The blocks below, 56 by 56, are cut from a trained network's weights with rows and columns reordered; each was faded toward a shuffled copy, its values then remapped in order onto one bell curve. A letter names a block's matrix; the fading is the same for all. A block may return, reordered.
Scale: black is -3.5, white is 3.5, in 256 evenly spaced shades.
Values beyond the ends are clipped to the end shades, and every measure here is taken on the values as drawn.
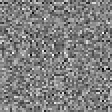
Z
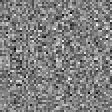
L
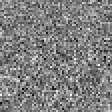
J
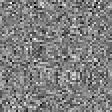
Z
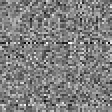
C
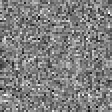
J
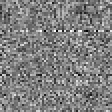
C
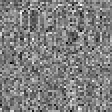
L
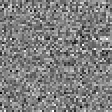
J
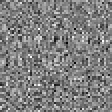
L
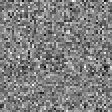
Z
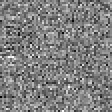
J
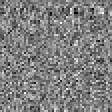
Z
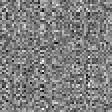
L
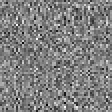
L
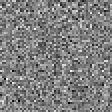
Z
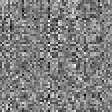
L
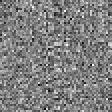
L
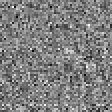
J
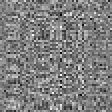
L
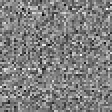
J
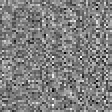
Z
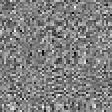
L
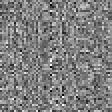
Z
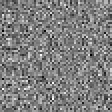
L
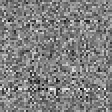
C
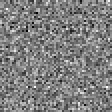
J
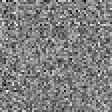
J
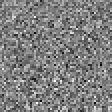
J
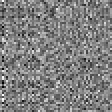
L
